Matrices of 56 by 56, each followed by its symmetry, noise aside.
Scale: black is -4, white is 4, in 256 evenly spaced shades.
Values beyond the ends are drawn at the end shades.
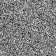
antisymmetric.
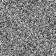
same after a half turn.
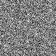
same after a half turn.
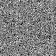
mirrored top to bottom.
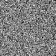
mirrored top to bottom.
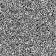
mirrored top to bottom.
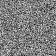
antisymmetric.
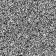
same after a half turn.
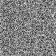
mirrored top to bottom.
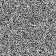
same after a half turn.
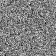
symmetric across the other diagonal.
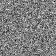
symmetric across the other diagonal.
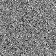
symmetric across the other diagonal.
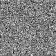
antisymmetric.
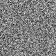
antisymmetric.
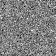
symmetric across the other diagonal.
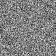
same after a half turn.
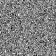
mirrored top to bottom.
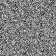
antisymmetric.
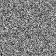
symmetric across the other diagonal.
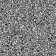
same after a half turn.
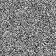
antisymmetric.
